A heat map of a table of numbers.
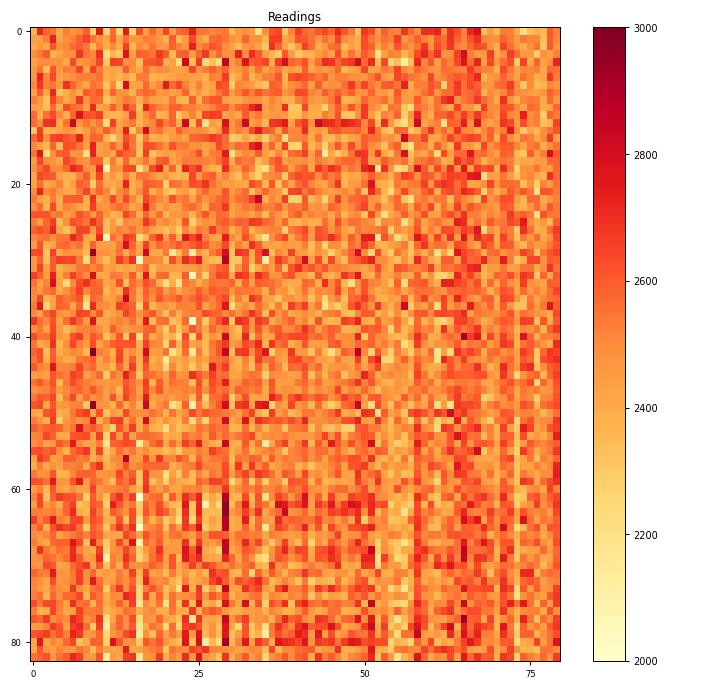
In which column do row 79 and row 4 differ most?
35
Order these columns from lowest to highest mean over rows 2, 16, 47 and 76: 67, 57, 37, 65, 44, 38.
44, 38, 57, 37, 65, 67
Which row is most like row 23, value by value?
60
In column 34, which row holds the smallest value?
0
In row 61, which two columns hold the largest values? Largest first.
29, 41
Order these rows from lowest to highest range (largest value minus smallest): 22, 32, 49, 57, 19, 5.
5, 57, 19, 22, 32, 49
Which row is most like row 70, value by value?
50
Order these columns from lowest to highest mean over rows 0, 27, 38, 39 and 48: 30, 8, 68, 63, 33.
30, 68, 33, 8, 63
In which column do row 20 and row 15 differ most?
9
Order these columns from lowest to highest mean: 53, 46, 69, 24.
24, 53, 69, 46
